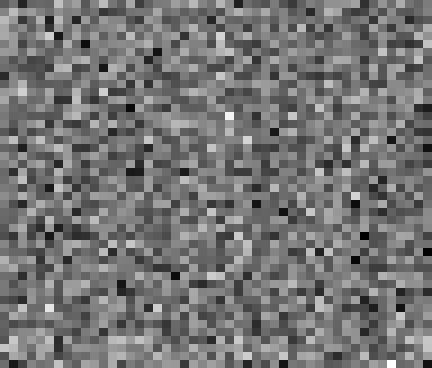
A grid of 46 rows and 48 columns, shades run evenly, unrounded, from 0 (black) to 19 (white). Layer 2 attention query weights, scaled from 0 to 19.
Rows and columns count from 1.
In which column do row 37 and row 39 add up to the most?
6
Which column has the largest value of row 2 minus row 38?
2
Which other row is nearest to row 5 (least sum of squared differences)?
44
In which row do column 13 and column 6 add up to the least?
30
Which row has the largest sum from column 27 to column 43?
45
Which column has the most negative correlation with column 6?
7
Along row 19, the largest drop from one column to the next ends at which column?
40
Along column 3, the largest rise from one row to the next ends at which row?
39
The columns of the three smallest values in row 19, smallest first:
48, 3, 17
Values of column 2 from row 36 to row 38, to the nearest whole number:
6 8 5
